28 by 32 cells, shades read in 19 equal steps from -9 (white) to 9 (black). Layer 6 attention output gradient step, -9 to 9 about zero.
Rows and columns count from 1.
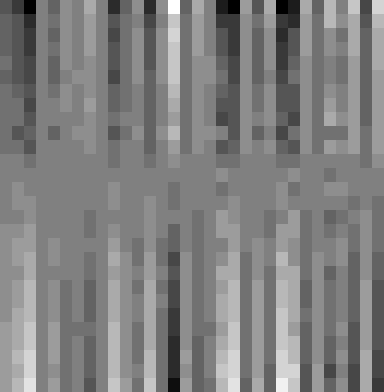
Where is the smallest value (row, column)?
1, 15
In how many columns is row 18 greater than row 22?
14
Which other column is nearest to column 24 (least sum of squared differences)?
20
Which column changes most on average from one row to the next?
19
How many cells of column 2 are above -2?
18
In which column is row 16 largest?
28
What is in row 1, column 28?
-4
